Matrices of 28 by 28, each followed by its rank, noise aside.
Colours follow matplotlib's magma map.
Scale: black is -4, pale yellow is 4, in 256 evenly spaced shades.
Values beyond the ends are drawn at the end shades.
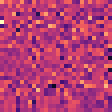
seven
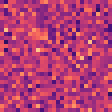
eight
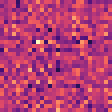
six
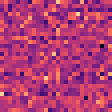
six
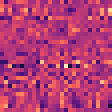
five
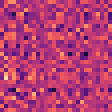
four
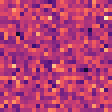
seven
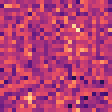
seven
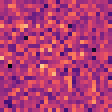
eight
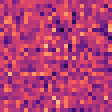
eight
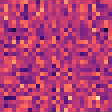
five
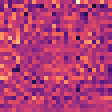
six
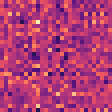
six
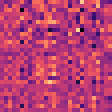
four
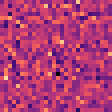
seven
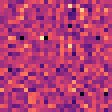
five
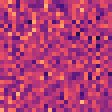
seven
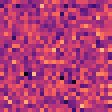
eight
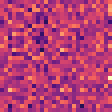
five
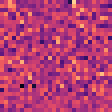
seven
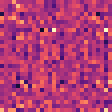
six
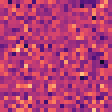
six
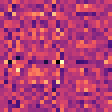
four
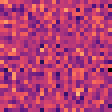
six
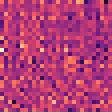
five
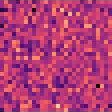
eight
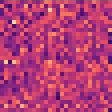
six
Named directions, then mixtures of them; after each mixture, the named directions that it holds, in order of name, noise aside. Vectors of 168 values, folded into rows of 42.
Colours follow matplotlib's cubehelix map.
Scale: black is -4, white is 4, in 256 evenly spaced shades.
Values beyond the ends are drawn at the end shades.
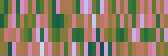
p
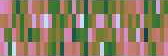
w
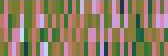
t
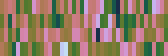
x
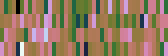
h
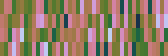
t.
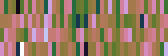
h.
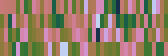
x.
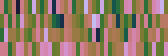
h, p, x.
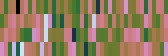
h, p, w.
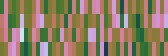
t.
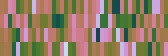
x.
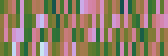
p, t.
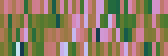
h, x.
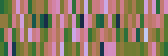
w.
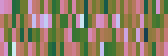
w.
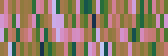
p.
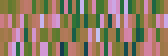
h, t, x.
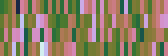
h, p, t.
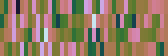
h, p, x.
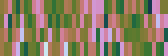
t, x.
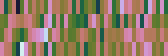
h, t.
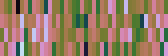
h, t.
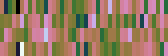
h.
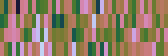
h, p.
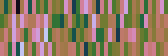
h, p.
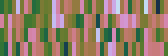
w, x.
